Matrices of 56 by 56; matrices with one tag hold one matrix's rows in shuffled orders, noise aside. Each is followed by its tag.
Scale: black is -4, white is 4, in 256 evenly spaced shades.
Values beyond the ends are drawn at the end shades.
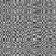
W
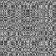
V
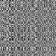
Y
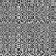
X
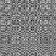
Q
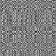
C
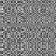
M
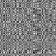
W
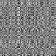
X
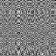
X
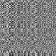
Y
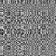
M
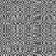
W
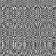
C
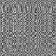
C
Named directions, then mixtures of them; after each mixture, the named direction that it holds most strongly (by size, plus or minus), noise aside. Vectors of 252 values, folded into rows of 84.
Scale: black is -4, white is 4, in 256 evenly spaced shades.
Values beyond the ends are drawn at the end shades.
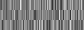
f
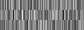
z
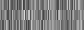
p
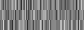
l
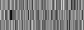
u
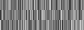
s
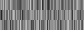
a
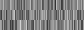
a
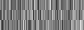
s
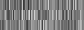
p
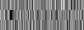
u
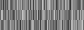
a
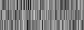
l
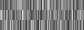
a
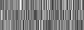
f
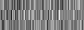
p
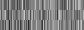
p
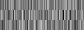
z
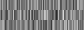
z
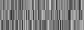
s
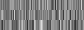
f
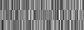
f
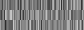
u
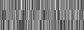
l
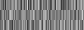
l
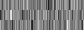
u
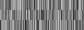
s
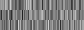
a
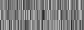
s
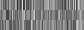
p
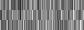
s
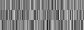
f
